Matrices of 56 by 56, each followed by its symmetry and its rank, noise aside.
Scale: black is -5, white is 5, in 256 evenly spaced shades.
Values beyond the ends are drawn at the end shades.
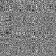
no symmetry, rank five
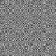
symmetric, rank four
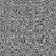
no symmetry, rank five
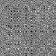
symmetric, rank five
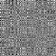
no symmetry, rank three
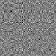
symmetric, rank four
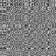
symmetric, rank three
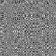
no symmetry, rank four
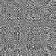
antisymmetric, rank four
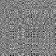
no symmetry, rank five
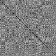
symmetric, rank five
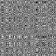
no symmetry, rank four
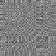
symmetric, rank five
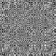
symmetric, rank five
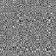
no symmetry, rank five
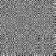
symmetric, rank three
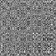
symmetric, rank five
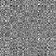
no symmetry, rank five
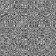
symmetric, rank five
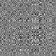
no symmetry, rank four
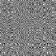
no symmetry, rank four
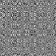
symmetric, rank three
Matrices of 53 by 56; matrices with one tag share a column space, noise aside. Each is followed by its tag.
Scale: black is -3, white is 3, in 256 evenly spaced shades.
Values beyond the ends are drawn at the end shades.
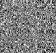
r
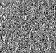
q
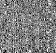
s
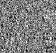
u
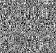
q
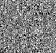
s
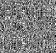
q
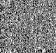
s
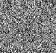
r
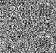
q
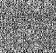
s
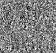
q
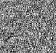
u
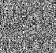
q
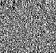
r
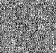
q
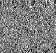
r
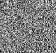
r
